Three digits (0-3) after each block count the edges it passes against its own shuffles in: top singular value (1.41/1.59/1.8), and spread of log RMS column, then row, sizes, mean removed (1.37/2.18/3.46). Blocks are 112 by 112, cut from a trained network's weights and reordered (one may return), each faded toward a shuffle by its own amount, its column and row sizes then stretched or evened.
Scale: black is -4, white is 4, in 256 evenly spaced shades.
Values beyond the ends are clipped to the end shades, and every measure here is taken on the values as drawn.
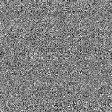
2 1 2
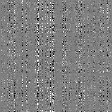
2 3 2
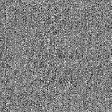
3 2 0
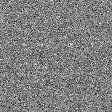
0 0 0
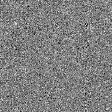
1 1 1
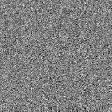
3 1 1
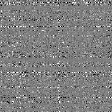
1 2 3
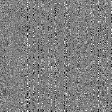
1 3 1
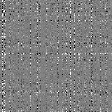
3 3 2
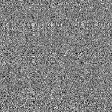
3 1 2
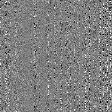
0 3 0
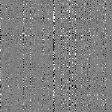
2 3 2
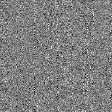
1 2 0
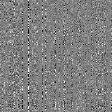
3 3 1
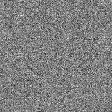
1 0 1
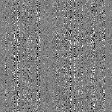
2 3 1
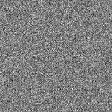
2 0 1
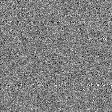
0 0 2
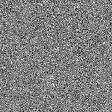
1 1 0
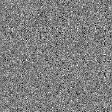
1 2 1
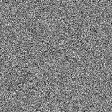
2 0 1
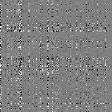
3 3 3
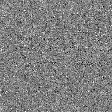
0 0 1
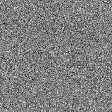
2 0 1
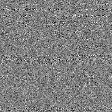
1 1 2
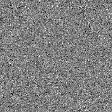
0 1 1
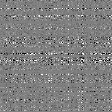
2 2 3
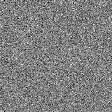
0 0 1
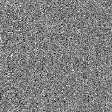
1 1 0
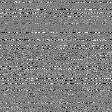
2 0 3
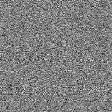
3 0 2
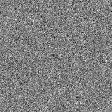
1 0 0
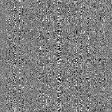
2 3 1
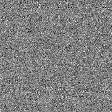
2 0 1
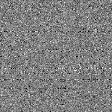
1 1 2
